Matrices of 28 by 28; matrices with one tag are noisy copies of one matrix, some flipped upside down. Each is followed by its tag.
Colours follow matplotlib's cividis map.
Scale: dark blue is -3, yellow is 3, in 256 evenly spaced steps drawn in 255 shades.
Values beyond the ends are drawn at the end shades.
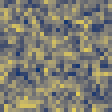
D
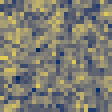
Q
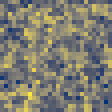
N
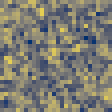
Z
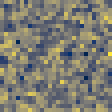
Z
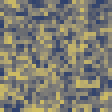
Q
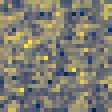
Q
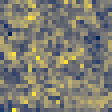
N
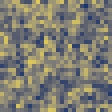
D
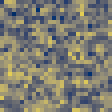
Q
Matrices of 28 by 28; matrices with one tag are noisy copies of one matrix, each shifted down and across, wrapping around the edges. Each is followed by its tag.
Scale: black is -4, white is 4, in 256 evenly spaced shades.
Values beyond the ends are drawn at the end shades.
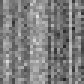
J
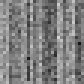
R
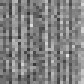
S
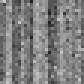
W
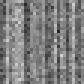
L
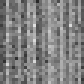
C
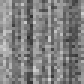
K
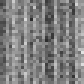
C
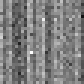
R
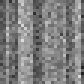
W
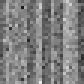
W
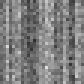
K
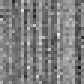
L
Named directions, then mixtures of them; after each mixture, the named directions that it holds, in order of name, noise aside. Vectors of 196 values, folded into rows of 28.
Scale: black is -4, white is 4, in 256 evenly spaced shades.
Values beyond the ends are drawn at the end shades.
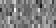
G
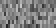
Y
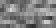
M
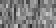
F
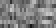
F, M.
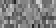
F, G, M.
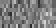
F, G.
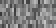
F.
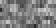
G, M.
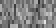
F, Y.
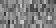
M, Y.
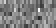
G, Y.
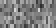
G, Y.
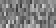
Y.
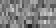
F, M, Y.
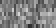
F, Y.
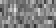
F, G, M.
